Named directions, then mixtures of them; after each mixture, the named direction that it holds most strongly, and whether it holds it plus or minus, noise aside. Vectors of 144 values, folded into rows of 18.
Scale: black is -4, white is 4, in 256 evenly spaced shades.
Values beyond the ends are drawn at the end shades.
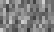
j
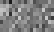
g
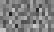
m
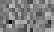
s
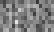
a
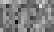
a, minus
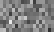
m, plus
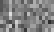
a, plus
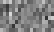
g, minus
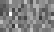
g, minus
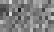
g, minus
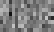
g, plus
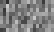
j, minus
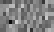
s, plus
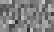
g, minus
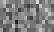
a, minus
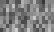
j, minus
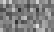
a, minus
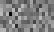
m, plus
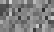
g, minus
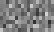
s, plus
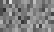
g, minus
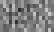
a, minus
